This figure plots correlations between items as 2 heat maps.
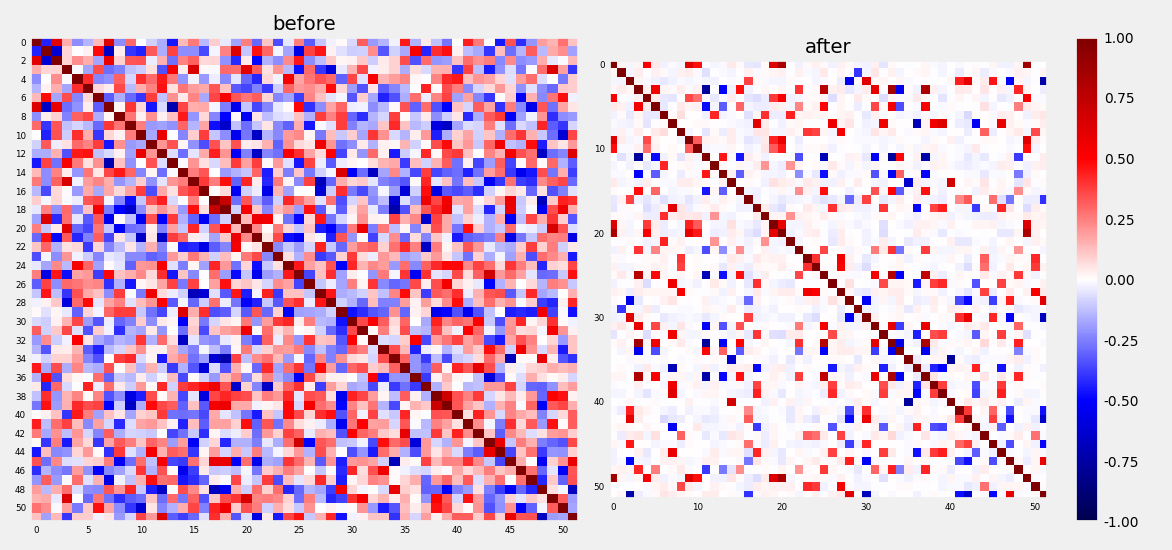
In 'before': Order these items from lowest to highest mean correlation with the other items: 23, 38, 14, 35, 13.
14, 23, 13, 35, 38
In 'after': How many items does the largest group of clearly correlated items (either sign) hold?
12
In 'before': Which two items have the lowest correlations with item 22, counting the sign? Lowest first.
37, 16
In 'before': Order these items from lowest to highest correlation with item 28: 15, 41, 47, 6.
15, 41, 6, 47
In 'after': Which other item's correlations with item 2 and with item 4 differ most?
51
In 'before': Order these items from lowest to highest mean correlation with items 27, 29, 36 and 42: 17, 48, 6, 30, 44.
17, 44, 30, 6, 48
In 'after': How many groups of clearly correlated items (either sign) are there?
8
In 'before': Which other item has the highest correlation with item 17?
18
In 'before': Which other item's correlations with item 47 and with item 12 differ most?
19
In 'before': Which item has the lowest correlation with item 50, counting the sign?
10
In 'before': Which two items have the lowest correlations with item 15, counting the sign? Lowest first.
27, 43
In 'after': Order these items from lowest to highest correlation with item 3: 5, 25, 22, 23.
23, 22, 5, 25
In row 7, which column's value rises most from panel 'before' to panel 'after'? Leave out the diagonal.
39
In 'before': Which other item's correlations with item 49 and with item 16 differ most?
38
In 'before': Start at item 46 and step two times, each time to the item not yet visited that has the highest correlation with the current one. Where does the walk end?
43
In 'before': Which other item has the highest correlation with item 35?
42
